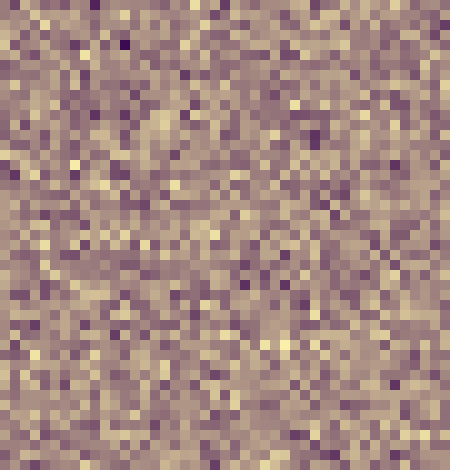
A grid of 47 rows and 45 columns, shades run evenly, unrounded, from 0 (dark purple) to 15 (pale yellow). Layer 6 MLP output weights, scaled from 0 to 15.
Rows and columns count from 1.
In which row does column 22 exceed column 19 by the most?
24
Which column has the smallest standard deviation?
26
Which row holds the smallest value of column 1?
17
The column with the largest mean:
43
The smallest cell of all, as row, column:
5, 13
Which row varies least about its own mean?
7
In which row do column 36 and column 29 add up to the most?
35
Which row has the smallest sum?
33
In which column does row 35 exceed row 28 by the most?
27
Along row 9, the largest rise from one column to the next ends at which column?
45
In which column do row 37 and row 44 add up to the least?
31
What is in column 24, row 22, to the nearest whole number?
6
